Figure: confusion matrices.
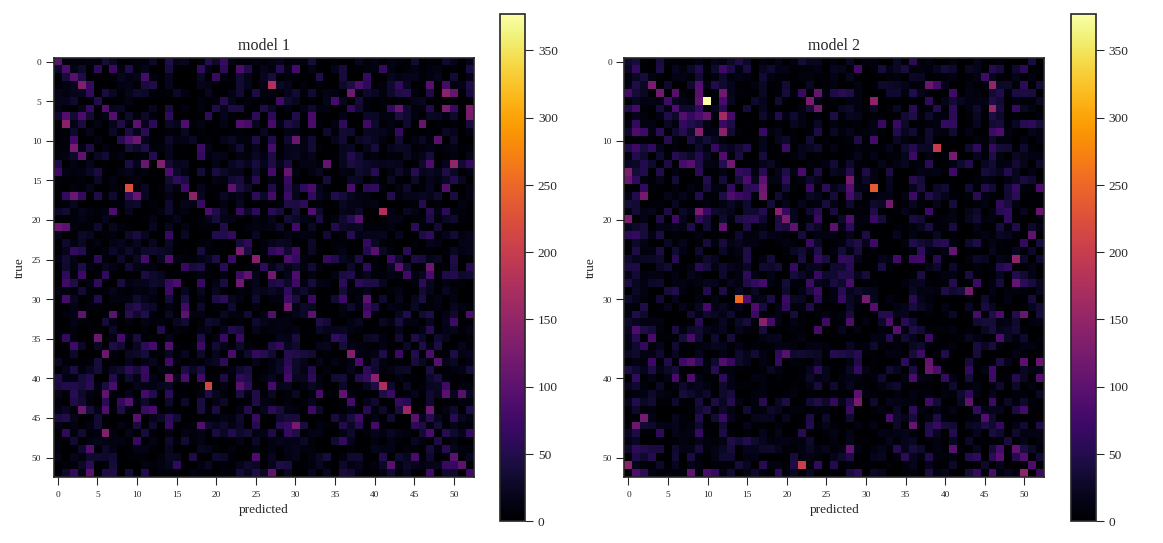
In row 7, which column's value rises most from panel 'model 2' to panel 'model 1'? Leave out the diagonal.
52
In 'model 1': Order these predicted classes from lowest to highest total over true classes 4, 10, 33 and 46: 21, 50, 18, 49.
21, 18, 49, 50
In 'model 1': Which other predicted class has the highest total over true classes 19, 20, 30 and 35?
41
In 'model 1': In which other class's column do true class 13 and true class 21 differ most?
50
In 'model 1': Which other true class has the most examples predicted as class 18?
46
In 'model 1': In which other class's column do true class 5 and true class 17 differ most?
10
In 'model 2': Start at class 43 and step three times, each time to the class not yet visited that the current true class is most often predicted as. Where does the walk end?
41
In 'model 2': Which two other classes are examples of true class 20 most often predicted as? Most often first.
0, 28
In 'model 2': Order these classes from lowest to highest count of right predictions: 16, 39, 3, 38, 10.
10, 16, 39, 38, 3
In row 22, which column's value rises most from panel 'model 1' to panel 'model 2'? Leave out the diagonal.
51
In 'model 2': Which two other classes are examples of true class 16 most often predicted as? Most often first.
31, 17
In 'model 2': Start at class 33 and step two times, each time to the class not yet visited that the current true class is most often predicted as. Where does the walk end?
2
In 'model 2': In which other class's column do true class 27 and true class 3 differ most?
46
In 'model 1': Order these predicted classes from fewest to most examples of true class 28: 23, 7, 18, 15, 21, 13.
7, 13, 21, 18, 15, 23
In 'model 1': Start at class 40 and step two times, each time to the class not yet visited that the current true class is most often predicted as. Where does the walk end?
29
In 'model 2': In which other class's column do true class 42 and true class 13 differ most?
29
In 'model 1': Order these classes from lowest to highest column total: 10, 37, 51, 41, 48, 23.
51, 48, 41, 10, 37, 23
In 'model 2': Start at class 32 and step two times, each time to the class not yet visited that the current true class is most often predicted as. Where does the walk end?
47
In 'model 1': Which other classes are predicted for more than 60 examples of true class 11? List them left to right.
2, 18, 27
